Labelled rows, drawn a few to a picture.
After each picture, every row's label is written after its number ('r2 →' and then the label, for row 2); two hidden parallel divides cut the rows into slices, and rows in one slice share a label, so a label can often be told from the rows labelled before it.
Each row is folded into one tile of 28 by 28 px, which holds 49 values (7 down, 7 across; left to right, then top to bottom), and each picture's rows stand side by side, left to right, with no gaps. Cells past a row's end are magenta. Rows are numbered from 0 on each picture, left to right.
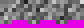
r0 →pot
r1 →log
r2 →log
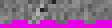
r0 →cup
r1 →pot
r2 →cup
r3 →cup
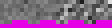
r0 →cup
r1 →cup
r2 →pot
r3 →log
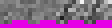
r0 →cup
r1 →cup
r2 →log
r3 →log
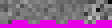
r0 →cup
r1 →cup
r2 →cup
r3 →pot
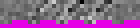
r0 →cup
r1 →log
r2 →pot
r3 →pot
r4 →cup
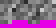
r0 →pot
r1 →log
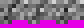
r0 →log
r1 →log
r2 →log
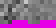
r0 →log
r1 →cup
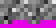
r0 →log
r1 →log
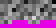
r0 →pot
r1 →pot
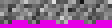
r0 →log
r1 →log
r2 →pot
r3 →log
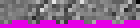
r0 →cup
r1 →log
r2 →log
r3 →cup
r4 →pot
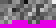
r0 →pot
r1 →log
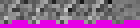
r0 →pot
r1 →pot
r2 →pot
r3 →pot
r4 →cup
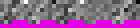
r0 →log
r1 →pot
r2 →log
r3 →cup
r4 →pot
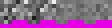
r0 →log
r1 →log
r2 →cup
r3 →cup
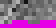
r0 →pot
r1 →cup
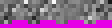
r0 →log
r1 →log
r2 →cup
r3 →pot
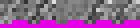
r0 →pot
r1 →log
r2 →cup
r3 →log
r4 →log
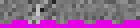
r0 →cup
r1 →pot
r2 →cup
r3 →cup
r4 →cup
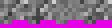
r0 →log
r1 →log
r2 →cup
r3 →log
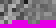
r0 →pot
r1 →cup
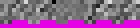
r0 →log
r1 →pot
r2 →cup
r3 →log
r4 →log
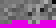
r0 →cup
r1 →pot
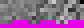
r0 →cup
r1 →log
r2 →pot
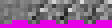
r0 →cup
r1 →log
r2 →log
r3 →log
